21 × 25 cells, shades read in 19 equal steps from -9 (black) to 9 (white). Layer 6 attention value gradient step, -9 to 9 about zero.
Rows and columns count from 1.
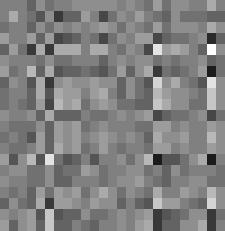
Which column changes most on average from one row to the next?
24
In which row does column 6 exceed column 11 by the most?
15
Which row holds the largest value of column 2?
2
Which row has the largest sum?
5
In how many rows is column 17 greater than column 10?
7
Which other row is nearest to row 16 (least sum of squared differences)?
17
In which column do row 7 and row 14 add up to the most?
4
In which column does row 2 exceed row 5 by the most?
6
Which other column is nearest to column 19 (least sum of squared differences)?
8
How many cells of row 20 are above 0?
10
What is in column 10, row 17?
0
